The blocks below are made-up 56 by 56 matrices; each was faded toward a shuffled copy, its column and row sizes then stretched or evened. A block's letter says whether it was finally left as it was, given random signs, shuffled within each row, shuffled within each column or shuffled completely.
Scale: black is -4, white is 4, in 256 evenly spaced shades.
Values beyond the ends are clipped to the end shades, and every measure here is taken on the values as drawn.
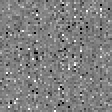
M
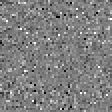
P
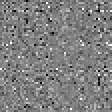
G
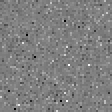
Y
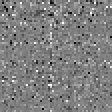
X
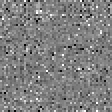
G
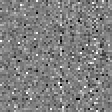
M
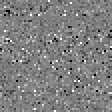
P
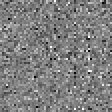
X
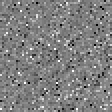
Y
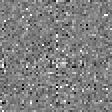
G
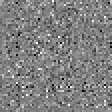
X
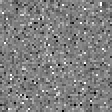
Y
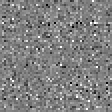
X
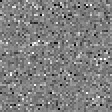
P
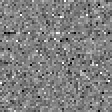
P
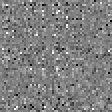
G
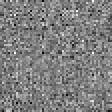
G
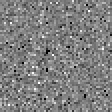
Y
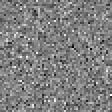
Y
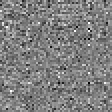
G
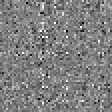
X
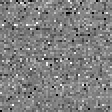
P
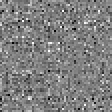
G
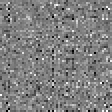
G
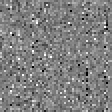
M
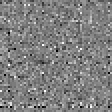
X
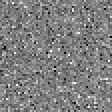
Y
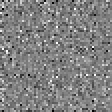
X
